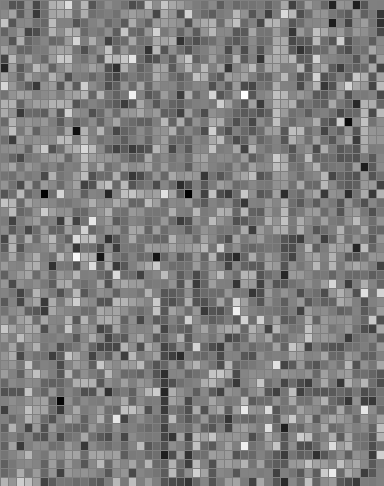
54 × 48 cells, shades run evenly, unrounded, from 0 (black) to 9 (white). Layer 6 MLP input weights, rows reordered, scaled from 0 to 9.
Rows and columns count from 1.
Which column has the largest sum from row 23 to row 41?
9
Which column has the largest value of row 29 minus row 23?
10
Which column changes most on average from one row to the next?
31
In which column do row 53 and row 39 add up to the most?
25
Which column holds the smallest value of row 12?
45
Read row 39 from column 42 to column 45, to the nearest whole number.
3 3 4 4
